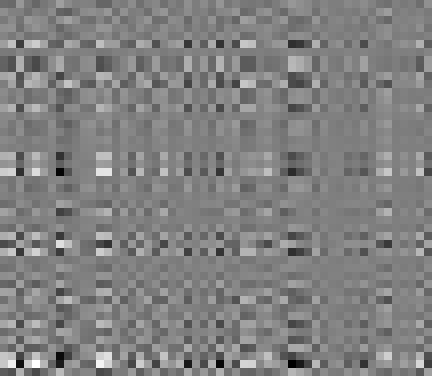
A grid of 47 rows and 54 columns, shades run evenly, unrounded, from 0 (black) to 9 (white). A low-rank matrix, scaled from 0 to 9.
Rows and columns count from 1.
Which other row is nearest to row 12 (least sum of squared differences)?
16
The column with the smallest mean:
8
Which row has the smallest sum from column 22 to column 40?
46
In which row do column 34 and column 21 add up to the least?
31
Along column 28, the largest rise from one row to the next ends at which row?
47
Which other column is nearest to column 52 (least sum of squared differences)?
42
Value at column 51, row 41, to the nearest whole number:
5
